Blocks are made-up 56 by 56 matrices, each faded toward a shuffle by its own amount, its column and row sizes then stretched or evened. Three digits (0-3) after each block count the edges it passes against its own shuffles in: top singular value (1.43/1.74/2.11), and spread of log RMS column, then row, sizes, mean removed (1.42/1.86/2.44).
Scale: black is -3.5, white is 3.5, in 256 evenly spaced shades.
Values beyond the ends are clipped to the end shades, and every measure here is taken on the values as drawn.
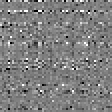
3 1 3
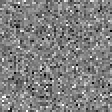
0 0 0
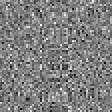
3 1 0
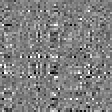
3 2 3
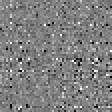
2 2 2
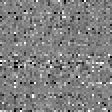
1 2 3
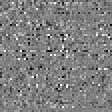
1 1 3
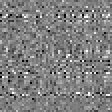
3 0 3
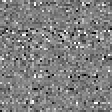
0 0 3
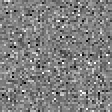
1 1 1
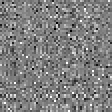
3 1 0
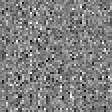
2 2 1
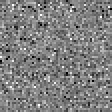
0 0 1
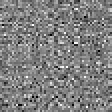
3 0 2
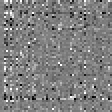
2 3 2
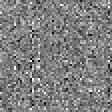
2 2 0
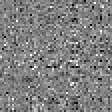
2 1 1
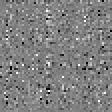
1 2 2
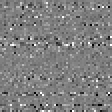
0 0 3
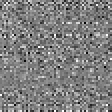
3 0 3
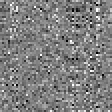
2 2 1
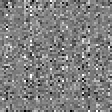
0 3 2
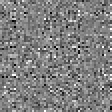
2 2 1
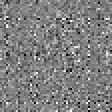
2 3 1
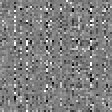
3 3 1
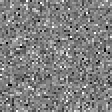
1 0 0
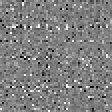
2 1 2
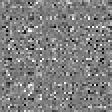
2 2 3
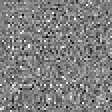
2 0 1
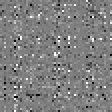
0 3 2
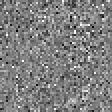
1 2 0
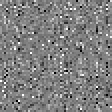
2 2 0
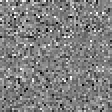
1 0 1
